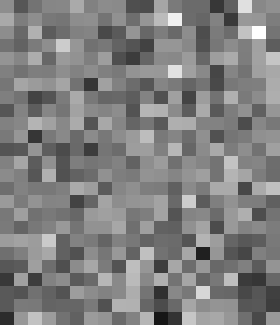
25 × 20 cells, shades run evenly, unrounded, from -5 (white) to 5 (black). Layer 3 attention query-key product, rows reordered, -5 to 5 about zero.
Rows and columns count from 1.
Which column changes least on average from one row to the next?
9
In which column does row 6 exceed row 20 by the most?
16
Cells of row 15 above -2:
19
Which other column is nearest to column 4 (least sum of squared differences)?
2
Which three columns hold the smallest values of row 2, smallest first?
13, 12, 1
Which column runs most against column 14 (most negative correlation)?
6
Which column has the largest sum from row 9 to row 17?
5
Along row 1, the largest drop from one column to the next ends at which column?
18
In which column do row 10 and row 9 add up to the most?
10
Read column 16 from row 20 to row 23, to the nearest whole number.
-1 1 0 1
